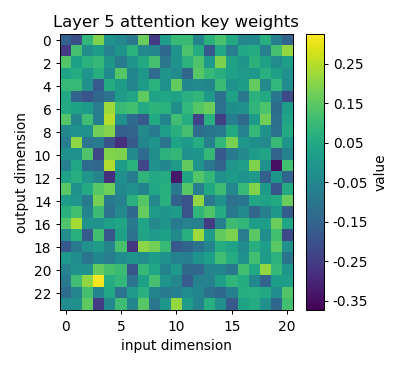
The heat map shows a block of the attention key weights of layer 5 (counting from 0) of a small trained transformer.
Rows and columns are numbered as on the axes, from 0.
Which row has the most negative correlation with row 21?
5
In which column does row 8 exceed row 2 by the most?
4
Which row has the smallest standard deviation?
19
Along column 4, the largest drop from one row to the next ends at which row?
12
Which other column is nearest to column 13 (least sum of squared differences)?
9
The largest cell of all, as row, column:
21, 3
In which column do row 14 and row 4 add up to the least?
11
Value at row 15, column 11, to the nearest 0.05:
-0.2
